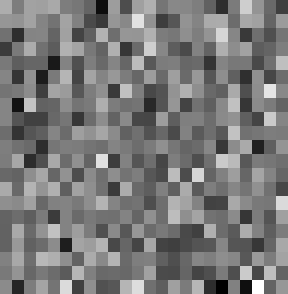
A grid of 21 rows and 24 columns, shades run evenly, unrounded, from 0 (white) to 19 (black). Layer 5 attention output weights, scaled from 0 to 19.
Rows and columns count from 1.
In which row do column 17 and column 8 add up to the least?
13
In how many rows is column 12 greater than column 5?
12
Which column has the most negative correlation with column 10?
11
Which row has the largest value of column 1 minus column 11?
7
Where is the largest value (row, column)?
21, 19
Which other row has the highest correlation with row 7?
9
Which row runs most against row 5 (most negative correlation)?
14
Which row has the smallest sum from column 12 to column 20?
3
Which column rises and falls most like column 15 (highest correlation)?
17
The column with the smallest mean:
20
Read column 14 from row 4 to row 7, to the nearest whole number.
9 10 11 13
